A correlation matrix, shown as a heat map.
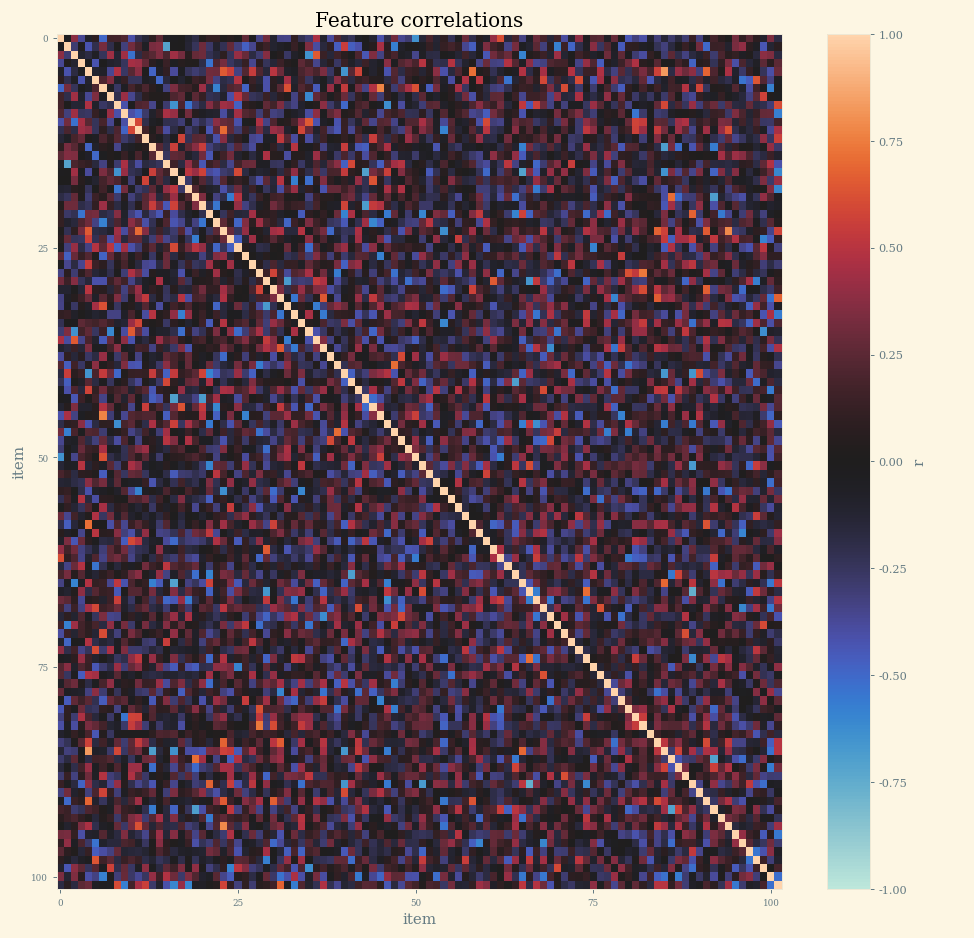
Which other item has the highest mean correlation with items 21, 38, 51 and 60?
43
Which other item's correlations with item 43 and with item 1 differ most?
20
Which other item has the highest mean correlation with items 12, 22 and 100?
63
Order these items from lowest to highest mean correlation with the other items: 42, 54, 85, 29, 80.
54, 29, 80, 85, 42
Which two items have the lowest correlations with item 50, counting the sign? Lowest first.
0, 62
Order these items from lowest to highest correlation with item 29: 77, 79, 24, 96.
24, 96, 77, 79
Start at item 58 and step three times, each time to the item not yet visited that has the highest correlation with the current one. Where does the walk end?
65
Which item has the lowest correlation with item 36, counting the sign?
32
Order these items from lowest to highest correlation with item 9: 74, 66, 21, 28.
28, 74, 21, 66
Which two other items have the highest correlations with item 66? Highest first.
74, 51
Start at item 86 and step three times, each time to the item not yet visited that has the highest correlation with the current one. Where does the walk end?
16
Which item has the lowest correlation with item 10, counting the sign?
2
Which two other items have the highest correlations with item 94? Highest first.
23, 11
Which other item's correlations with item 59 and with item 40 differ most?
21
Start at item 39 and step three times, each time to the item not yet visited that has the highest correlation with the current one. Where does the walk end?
99
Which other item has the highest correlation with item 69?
48
